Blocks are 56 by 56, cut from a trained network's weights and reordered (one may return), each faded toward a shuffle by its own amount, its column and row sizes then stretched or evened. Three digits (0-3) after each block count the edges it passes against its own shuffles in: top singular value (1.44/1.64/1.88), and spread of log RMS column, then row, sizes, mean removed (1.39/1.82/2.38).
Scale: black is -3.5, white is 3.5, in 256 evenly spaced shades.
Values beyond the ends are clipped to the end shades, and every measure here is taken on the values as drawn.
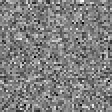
0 1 1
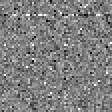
0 1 0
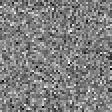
0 1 0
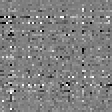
0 2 3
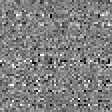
1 1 3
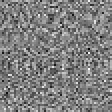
3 1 1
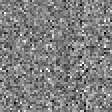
0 2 1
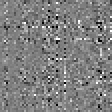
0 3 2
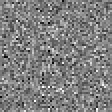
1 2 0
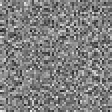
3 1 0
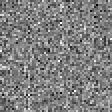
1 1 0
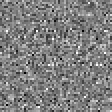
0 0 2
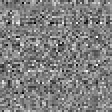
3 0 3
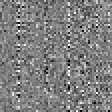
3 3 1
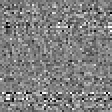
2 0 3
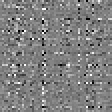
2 3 3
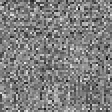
2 0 0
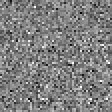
0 0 2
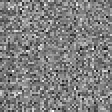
3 0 1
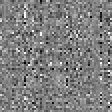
1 3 2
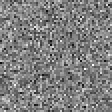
1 1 0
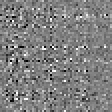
1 3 3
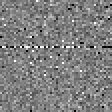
2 0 1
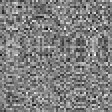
3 0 2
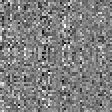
2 3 0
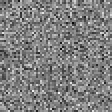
3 0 1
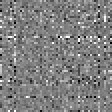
2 3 3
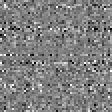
0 2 3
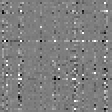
1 3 2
